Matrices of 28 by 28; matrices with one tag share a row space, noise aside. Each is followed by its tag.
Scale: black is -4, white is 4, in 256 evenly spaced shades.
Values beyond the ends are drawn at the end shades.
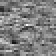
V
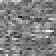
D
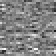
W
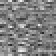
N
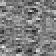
W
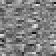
W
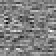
D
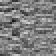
V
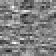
V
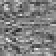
D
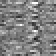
W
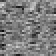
W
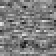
V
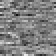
V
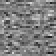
D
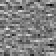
D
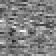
N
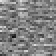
N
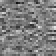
W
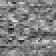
N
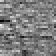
V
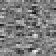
W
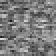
N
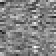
W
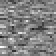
N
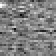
N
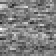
N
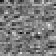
D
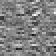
W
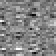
W
